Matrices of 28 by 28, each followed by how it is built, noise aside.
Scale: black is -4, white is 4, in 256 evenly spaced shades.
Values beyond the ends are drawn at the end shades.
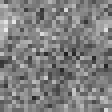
smooth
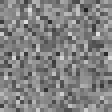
repeating columns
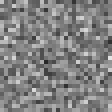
noise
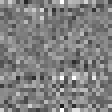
low rank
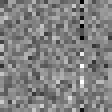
uneven columns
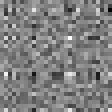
low rank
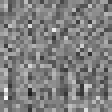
low rank
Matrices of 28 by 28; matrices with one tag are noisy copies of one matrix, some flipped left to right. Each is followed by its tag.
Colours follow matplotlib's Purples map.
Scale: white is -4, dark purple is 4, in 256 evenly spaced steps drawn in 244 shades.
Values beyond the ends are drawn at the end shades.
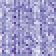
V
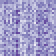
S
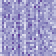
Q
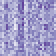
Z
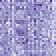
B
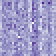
Z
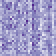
Z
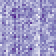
V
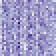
Q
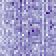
B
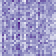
Q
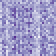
V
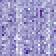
V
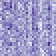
Z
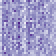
Q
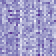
S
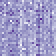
S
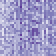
B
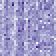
Z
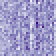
Q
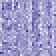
Z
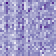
Z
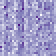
Z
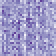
Q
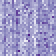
S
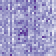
B
